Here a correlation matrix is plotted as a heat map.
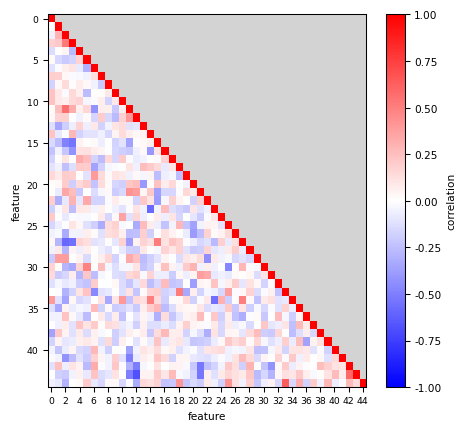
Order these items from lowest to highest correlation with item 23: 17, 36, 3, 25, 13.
3, 17, 13, 25, 36
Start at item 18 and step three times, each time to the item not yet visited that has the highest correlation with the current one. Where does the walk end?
25
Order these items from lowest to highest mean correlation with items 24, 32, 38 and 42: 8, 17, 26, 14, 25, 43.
14, 8, 17, 25, 26, 43
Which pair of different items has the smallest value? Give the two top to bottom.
12, 43
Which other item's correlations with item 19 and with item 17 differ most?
6
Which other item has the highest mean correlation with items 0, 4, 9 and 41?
34
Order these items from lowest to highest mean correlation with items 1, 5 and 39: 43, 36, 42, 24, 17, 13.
36, 13, 43, 24, 42, 17
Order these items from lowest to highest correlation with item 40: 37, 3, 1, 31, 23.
1, 37, 31, 3, 23
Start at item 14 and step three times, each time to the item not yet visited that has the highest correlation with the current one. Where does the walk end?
15
